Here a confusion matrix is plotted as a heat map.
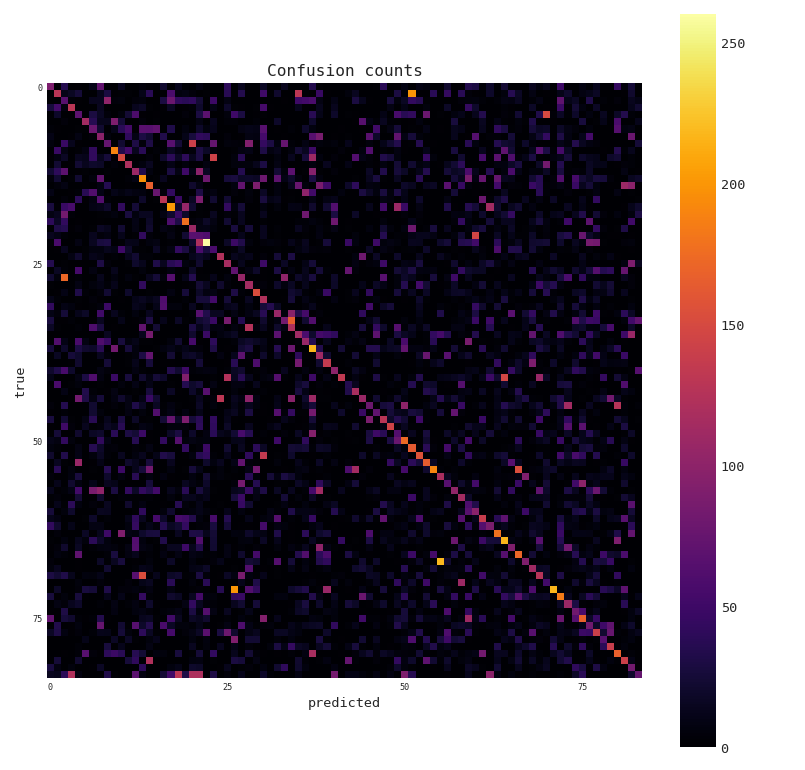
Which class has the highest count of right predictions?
22
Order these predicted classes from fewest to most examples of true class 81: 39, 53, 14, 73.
39, 73, 53, 14
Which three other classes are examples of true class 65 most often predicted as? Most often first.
38, 73, 12
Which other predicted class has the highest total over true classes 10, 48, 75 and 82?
23
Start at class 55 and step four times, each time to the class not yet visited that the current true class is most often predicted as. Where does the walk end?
28
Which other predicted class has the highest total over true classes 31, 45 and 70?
58
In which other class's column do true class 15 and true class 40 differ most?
36
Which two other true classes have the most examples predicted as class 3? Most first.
83, 17
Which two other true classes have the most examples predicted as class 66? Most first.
54, 72
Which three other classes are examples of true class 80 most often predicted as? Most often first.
37, 61, 5
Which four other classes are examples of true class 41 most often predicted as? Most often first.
64, 25, 69, 19
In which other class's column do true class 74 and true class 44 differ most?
24
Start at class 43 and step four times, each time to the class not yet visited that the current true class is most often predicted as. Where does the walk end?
59
